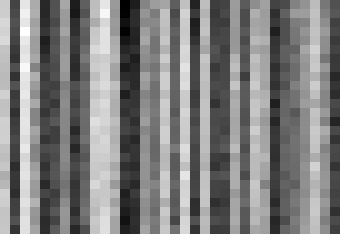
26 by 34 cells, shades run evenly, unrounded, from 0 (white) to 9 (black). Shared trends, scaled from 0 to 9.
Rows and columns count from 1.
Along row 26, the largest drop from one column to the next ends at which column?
3
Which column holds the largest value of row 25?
13
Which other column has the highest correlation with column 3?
7
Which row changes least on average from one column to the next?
18
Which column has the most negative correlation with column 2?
29
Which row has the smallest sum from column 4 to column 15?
14
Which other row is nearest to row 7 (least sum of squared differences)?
9
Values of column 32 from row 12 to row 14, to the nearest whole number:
3 2 2
